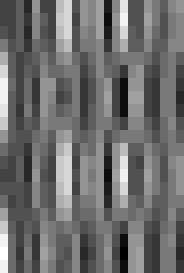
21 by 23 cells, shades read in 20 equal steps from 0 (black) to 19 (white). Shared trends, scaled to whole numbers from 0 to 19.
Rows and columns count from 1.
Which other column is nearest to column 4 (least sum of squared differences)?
2
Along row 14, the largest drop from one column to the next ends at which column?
17
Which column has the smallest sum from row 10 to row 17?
14
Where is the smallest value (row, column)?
20, 16
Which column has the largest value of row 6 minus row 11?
1
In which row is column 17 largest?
8
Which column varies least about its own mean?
22
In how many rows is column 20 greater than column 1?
6
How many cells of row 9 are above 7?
12
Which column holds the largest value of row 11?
9
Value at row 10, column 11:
5
